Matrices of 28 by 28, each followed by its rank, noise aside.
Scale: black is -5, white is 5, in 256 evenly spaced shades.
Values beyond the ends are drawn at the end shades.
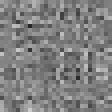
four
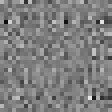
four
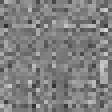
four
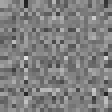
three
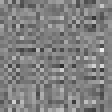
two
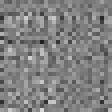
three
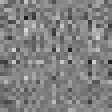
four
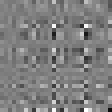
two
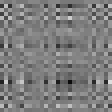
one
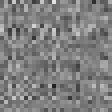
three
